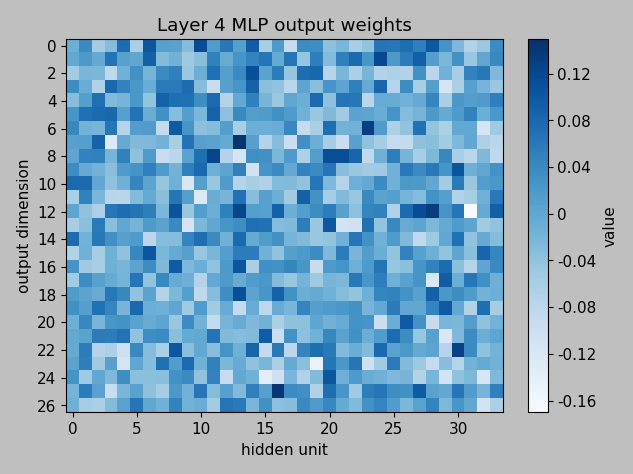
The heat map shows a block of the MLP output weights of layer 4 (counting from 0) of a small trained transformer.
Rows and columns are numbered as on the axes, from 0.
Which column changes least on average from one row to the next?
12
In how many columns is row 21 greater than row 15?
16
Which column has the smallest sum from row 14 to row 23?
19
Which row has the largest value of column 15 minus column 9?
13
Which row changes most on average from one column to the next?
22
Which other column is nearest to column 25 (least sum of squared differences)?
1
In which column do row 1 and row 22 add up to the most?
24
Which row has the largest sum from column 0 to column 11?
5
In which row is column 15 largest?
21
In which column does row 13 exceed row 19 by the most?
15
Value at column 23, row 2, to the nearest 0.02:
-0.02
